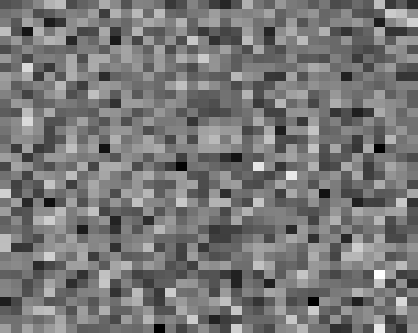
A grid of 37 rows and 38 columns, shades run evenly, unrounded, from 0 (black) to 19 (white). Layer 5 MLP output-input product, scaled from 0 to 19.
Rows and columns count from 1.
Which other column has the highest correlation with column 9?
31
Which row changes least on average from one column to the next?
10
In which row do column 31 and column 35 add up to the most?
25
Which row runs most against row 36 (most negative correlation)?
16
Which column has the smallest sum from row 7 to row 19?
26
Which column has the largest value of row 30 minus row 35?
24
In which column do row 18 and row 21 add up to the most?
5
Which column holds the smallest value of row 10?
8
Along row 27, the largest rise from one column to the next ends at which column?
33
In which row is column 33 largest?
28
